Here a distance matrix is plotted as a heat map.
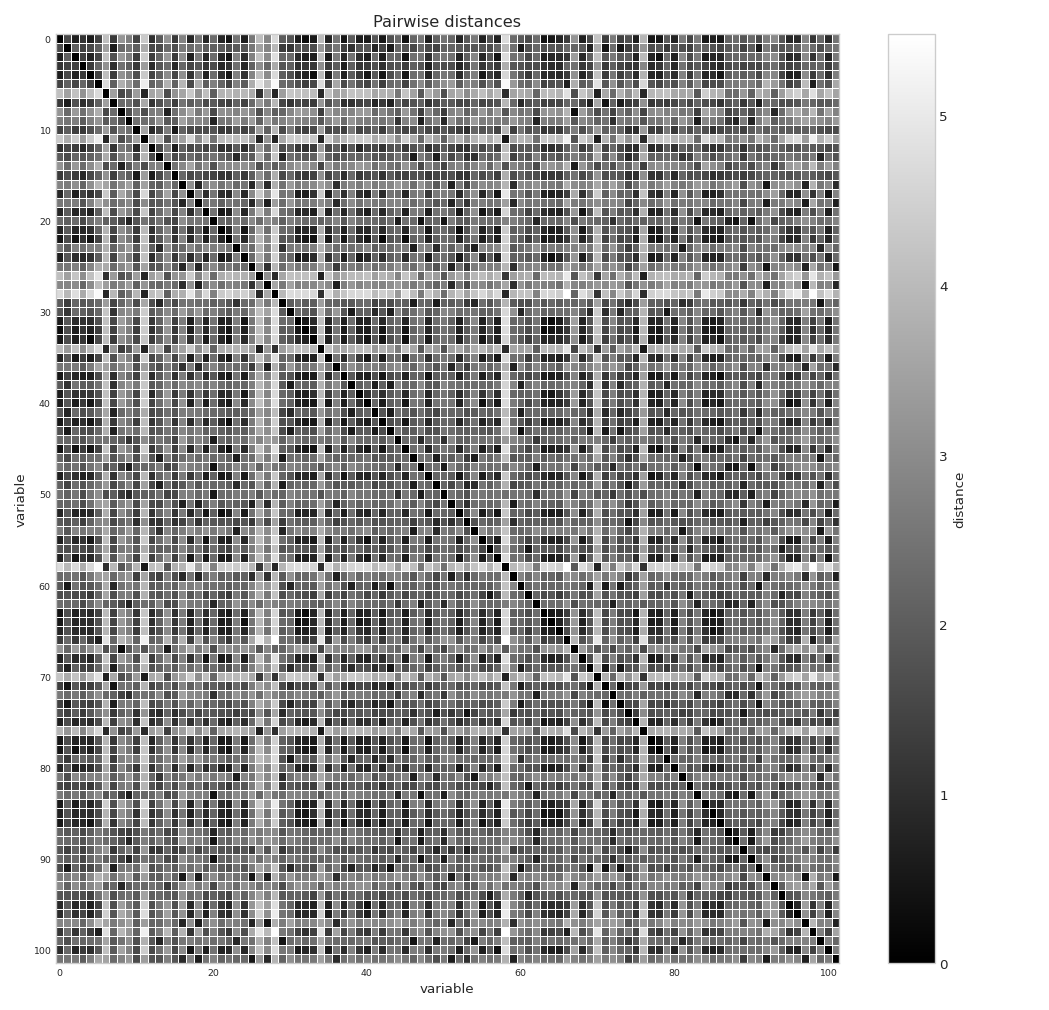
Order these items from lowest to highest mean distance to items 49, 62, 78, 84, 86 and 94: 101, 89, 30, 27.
89, 30, 101, 27
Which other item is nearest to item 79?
30
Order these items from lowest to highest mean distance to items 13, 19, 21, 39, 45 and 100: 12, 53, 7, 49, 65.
65, 12, 7, 53, 49
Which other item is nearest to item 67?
8
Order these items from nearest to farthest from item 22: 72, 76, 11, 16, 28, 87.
87, 72, 16, 76, 11, 28
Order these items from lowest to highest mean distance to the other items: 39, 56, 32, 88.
32, 39, 56, 88
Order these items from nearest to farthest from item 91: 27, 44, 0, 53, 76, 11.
0, 53, 44, 27, 76, 11
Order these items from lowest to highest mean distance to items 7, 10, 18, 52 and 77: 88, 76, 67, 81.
88, 81, 67, 76
